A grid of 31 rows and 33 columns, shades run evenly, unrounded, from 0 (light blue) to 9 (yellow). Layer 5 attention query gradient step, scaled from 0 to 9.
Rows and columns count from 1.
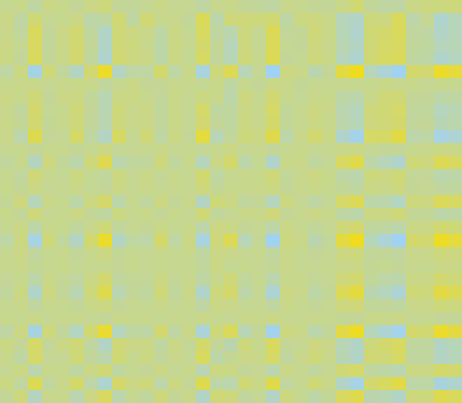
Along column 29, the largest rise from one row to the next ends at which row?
27
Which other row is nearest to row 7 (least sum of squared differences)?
25
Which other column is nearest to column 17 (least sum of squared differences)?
12
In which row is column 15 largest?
11
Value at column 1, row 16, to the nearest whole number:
4
